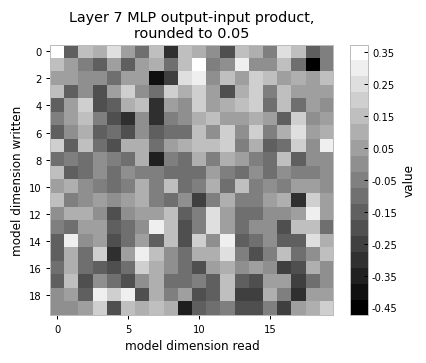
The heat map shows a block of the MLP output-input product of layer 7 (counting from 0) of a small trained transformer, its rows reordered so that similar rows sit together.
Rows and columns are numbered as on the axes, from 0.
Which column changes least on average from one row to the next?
15
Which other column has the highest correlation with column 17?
2
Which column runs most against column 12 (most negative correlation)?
0
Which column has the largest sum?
12
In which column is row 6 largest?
17
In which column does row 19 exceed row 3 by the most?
3
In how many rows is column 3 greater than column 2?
8
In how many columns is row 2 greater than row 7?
10
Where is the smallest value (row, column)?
1, 18
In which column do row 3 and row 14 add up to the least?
7
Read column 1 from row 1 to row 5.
0.05 0.05 -0.15 0.05 0.05
